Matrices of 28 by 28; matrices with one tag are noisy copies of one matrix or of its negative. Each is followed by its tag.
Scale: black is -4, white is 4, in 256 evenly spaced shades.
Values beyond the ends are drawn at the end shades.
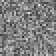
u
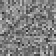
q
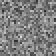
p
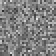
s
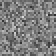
p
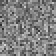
s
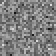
u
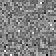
p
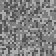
q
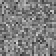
u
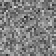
p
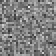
u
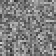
u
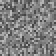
q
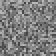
s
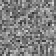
q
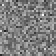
p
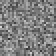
u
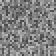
q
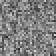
u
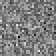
u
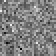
u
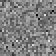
p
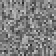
q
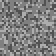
p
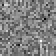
q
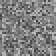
u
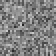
q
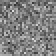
s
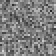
u
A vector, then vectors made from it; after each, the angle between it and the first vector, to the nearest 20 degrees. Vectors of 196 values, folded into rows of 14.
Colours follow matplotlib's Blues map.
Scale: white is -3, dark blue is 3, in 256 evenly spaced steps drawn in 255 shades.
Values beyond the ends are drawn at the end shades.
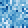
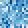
160 degrees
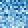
120 degrees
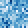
160 degrees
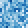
120 degrees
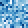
40 degrees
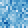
160 degrees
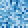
140 degrees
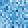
40 degrees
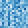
100 degrees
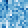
60 degrees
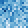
60 degrees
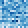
80 degrees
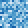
60 degrees
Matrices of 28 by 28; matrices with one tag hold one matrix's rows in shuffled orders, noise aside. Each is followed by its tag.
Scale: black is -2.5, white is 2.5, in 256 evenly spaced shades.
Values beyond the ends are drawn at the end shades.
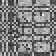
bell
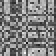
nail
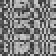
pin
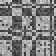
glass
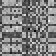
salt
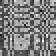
pin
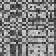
nail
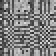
pin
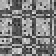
glass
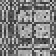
bell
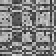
glass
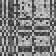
bell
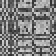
bell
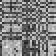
salt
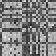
salt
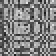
pin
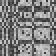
bell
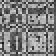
nail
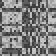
salt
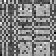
bell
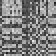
salt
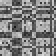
glass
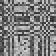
pin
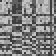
glass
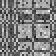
bell
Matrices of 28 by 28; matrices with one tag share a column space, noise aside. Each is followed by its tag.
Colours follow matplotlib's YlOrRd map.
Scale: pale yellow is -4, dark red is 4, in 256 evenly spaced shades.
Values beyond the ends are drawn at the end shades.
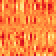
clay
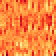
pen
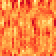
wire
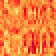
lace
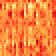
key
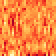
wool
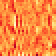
pen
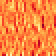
pen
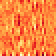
pen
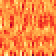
pen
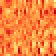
lace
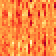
key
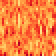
wool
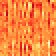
key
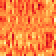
clay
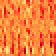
lace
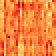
key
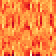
pen
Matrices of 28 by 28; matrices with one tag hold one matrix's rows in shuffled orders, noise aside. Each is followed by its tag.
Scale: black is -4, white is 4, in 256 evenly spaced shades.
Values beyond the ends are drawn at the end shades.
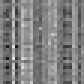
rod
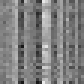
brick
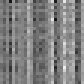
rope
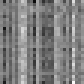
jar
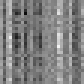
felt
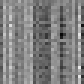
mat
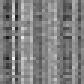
rod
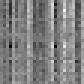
rope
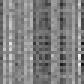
mat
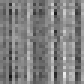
rope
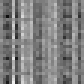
rod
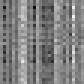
jar
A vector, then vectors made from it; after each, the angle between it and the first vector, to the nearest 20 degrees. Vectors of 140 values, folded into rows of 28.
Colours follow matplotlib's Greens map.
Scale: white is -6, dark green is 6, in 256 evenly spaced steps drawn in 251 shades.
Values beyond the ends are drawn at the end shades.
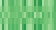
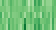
40 degrees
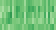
100 degrees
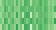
80 degrees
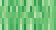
40 degrees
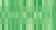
20 degrees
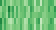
120 degrees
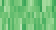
40 degrees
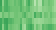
140 degrees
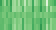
80 degrees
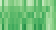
40 degrees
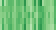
40 degrees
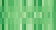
40 degrees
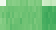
80 degrees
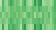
20 degrees
